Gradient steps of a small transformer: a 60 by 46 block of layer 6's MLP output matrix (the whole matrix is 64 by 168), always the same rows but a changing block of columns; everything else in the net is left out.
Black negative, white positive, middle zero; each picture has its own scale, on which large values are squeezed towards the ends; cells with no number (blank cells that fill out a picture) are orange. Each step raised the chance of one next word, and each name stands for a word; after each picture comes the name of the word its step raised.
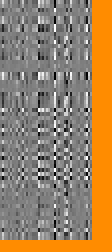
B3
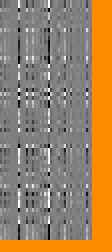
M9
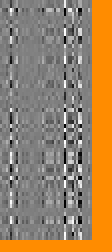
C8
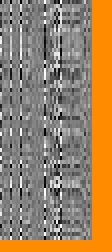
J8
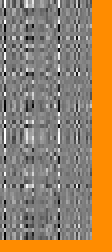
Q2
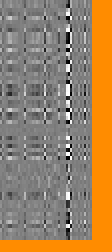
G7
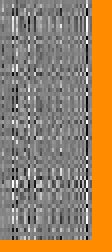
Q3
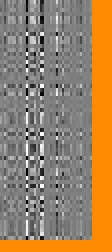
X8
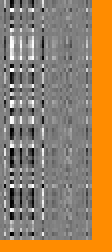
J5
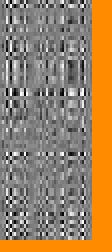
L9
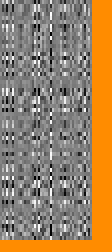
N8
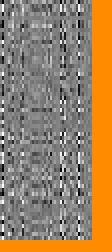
N8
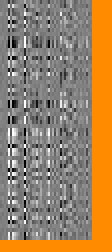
J5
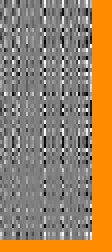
G7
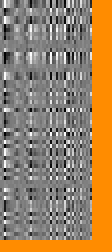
B3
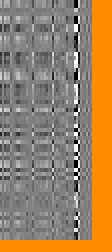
B3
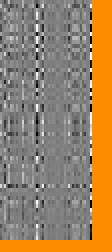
Q2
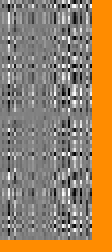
L9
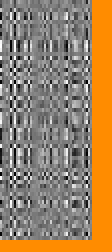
J5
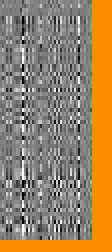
Q3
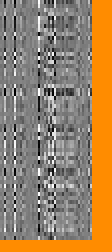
X8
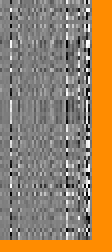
J5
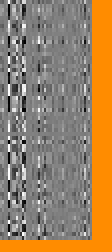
N8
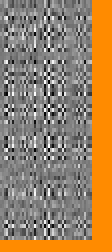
G7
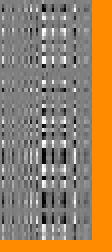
C8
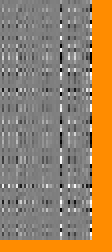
Q2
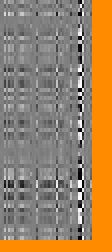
Q3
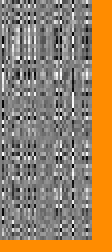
J8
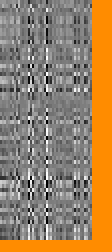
Q3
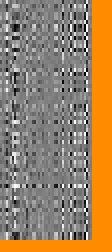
Q2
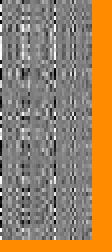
J8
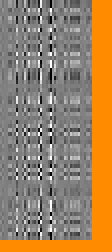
B3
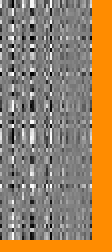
Q2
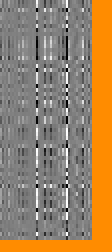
J5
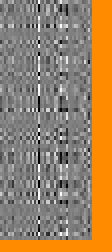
N8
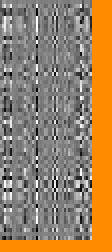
Q3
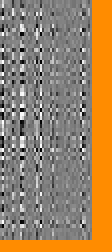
G7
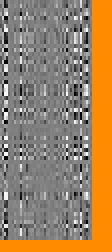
G7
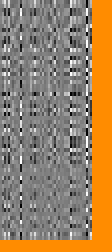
G7
